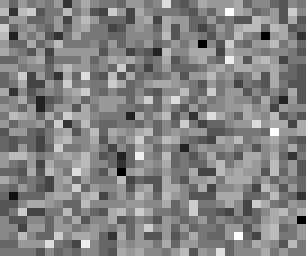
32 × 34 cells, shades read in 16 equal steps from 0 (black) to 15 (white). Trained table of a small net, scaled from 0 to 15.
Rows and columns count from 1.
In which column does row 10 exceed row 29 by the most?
3
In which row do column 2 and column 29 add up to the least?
25
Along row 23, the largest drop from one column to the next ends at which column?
15
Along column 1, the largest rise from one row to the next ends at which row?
4
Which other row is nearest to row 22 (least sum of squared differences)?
21
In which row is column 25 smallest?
7
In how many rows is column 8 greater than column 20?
20
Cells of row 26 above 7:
24
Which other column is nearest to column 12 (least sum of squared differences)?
18
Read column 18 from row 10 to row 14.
6 10 5 6 6
